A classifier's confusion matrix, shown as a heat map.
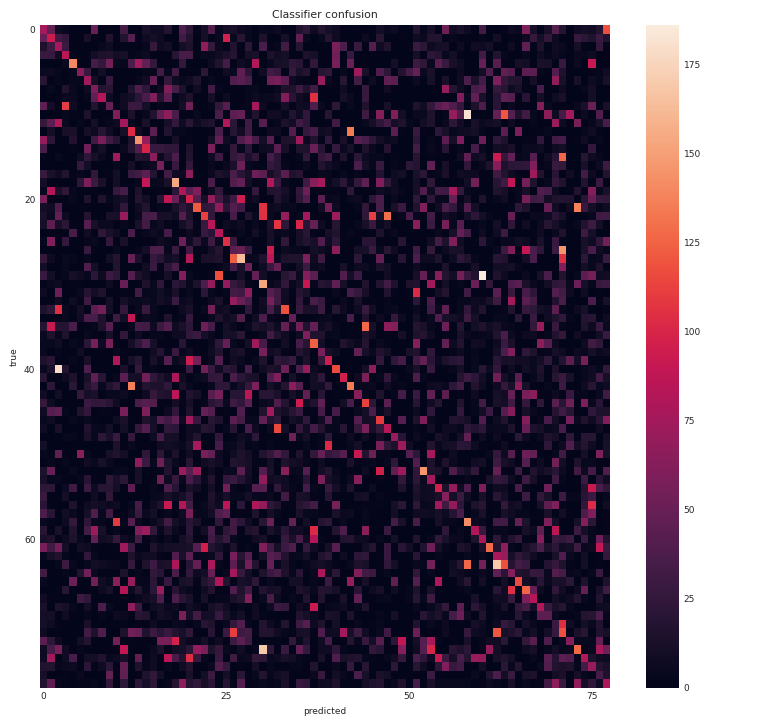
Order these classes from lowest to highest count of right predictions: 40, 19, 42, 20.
19, 20, 40, 42
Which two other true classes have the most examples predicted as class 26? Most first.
27, 71
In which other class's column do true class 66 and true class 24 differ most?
64
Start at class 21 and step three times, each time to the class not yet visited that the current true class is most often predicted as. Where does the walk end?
36
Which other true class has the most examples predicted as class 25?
1
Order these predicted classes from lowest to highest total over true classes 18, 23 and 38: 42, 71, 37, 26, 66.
42, 71, 26, 66, 37
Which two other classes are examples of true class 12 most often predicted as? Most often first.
42, 65
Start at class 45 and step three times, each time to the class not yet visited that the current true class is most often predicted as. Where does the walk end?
13
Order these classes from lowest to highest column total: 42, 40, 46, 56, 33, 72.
72, 42, 56, 46, 40, 33
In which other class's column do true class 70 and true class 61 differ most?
71
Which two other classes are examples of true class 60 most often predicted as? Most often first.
37, 68
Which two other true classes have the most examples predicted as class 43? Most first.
50, 5
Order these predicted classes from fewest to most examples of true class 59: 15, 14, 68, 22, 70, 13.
22, 15, 68, 13, 14, 70
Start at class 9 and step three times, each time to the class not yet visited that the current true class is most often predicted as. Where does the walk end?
2
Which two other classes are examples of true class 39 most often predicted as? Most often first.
20, 10
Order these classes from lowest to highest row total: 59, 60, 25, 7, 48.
48, 7, 25, 60, 59
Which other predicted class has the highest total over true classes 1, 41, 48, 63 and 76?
62
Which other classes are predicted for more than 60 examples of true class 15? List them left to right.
10, 62, 71
